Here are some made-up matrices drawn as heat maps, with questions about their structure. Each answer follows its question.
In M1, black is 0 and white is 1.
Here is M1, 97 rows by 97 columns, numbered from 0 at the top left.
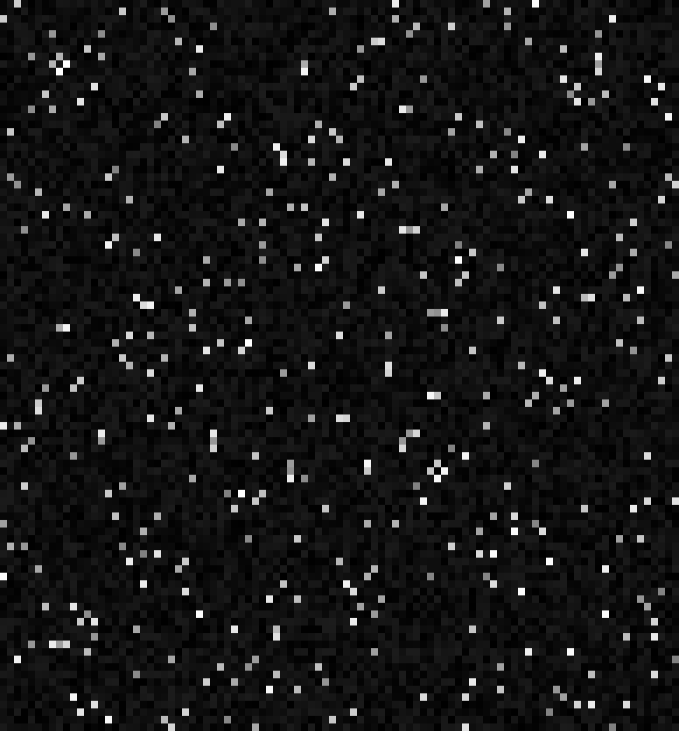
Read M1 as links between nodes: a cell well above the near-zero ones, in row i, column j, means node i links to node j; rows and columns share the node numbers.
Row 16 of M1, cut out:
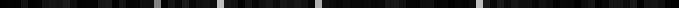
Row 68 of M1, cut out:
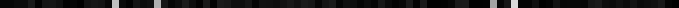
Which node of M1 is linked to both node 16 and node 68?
node 22
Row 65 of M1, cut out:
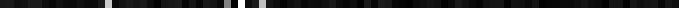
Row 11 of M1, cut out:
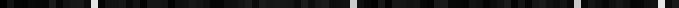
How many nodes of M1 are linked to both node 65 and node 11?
0
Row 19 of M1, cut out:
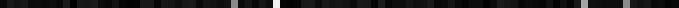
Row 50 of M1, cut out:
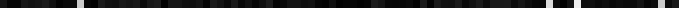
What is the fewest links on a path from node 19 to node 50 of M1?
4
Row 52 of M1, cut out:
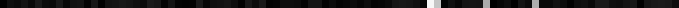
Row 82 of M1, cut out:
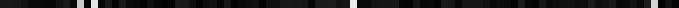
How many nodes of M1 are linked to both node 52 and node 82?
0
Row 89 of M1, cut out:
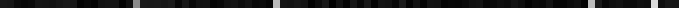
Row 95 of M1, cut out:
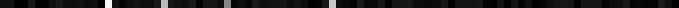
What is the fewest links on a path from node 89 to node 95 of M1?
7
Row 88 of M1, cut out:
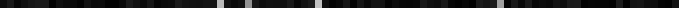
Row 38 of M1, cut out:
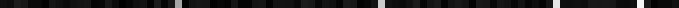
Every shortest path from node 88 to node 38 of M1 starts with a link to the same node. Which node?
node 71
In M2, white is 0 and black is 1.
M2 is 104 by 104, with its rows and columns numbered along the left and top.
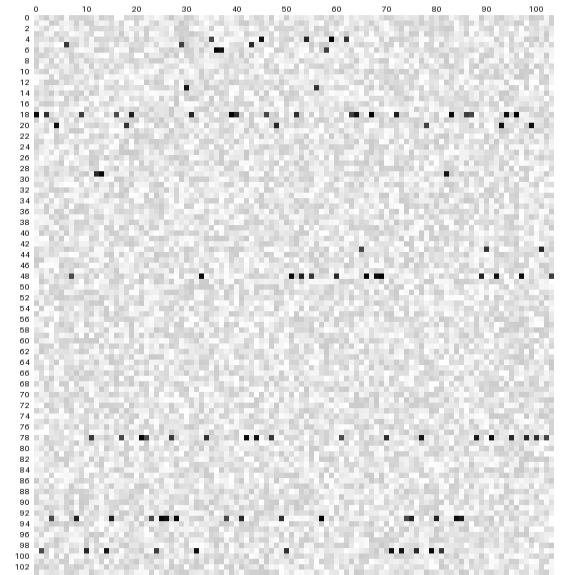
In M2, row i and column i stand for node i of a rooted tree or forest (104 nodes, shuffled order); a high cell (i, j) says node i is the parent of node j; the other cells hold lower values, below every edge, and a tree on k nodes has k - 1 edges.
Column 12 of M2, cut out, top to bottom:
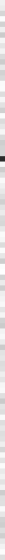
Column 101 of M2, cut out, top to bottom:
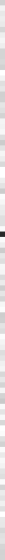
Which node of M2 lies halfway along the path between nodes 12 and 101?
5
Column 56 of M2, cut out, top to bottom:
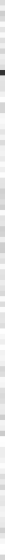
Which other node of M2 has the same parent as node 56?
30
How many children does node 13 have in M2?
2
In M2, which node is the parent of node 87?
18
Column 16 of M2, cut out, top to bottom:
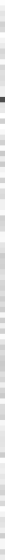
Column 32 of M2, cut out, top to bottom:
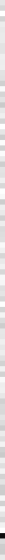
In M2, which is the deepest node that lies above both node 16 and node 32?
20
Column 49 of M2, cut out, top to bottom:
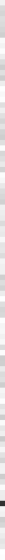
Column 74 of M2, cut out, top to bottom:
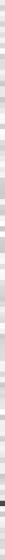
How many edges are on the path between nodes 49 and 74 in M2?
2
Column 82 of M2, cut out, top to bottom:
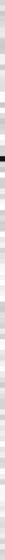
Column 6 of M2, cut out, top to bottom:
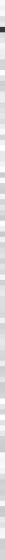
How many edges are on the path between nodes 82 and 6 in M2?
3
